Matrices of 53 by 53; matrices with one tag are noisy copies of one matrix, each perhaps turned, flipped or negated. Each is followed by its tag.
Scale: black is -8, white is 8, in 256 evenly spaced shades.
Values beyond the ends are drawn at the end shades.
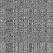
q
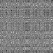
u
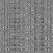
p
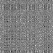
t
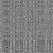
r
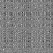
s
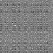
s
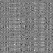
p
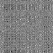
t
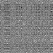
t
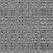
r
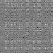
s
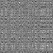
r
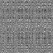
p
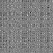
s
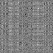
p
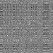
t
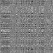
q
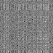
t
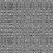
r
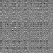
s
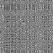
t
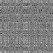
u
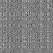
s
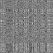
q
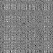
t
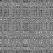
u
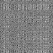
t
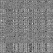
q
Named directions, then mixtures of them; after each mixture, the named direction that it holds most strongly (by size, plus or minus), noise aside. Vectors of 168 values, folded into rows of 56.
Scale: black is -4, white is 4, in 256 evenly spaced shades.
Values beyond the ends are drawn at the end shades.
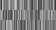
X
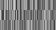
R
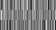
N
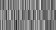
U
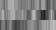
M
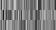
X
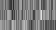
M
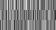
R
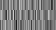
U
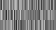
X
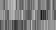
M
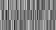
R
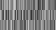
R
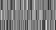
N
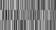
X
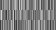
U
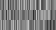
U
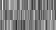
X
